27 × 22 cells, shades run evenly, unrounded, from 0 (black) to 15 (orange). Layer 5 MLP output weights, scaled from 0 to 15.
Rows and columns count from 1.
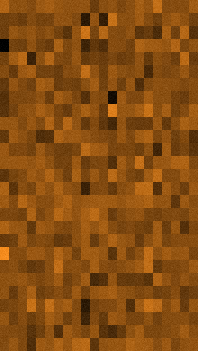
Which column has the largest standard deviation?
10
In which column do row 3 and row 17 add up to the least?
18
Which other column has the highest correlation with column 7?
17
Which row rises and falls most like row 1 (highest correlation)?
22
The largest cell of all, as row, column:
20, 1
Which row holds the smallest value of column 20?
16
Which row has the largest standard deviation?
4
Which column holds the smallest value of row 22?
11
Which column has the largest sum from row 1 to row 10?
21
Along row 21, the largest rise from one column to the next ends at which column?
7
